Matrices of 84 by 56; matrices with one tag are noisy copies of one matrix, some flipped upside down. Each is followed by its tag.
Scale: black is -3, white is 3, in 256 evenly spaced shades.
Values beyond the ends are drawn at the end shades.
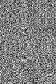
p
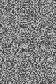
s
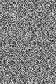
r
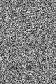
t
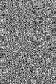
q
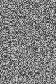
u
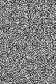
p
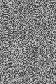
u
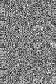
q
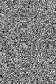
s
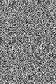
r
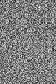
p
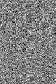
t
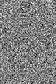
s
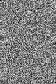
q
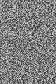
r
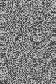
q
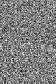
s
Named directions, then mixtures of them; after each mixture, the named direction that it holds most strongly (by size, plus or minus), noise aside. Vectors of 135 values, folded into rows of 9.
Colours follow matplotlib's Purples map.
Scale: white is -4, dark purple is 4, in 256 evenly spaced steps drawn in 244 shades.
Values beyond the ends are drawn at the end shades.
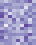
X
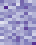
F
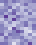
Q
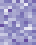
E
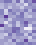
E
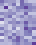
F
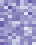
F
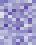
X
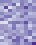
F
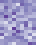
Q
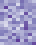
F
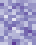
Q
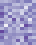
X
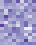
E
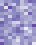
F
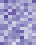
Q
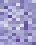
F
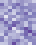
Q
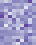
X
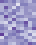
Q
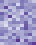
F
